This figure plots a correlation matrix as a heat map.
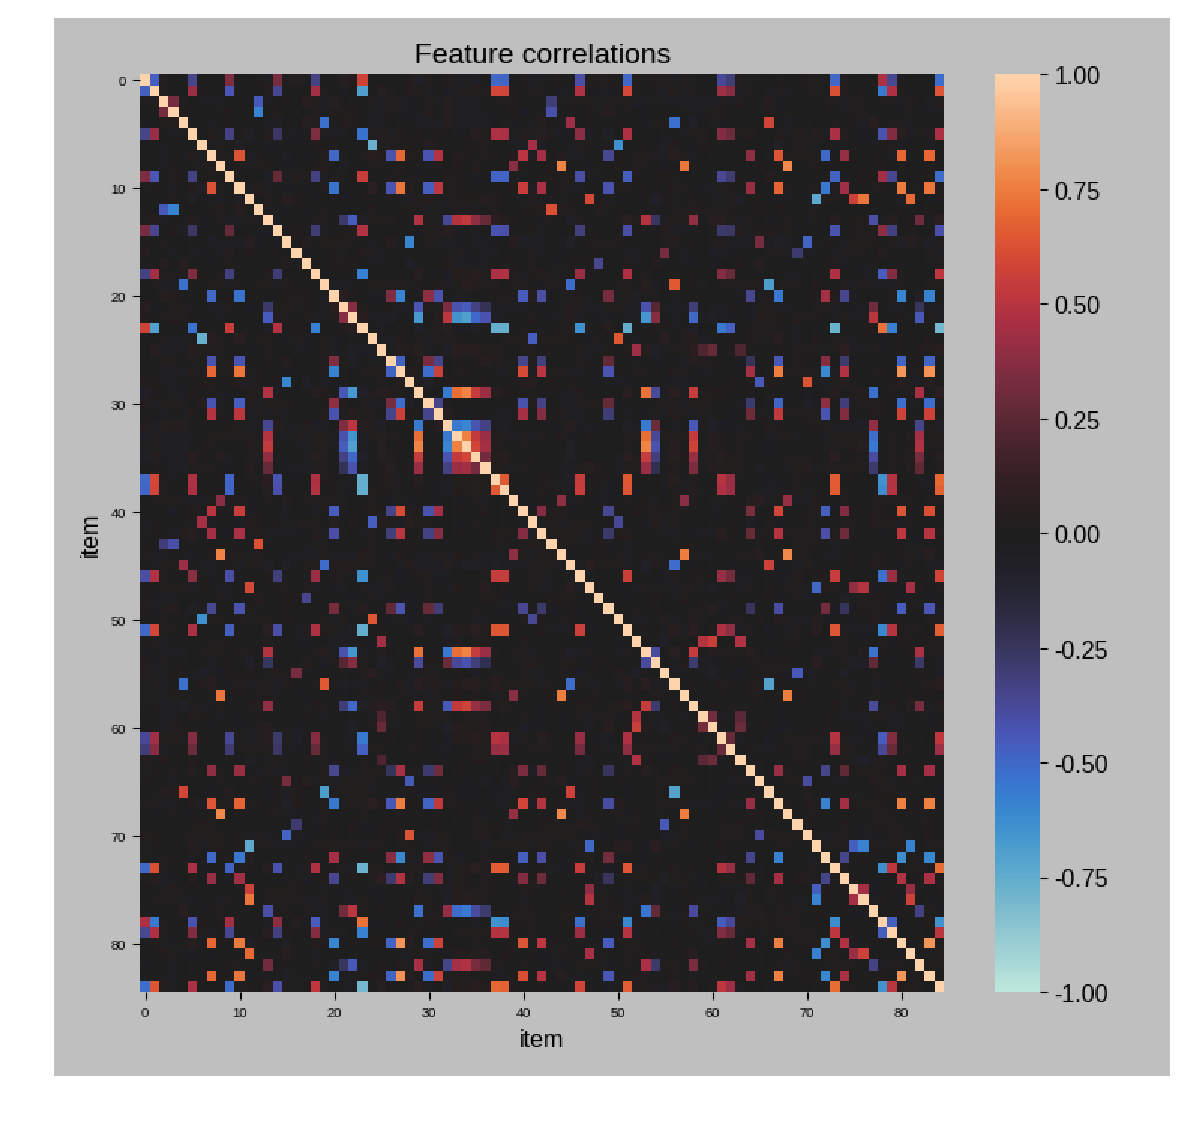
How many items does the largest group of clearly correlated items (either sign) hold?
17
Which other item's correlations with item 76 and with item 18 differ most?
11
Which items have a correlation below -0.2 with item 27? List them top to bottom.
20, 26, 30, 49, 72
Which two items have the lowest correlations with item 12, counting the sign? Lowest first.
3, 2
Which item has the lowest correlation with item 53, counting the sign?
22
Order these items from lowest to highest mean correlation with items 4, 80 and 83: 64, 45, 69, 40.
69, 45, 64, 40
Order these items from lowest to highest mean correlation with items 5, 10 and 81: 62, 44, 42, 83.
44, 62, 42, 83
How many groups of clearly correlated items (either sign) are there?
12
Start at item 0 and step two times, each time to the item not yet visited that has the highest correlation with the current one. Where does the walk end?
78
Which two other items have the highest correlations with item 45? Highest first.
66, 4
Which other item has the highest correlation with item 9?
23
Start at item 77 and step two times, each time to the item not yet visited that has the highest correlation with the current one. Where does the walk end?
32
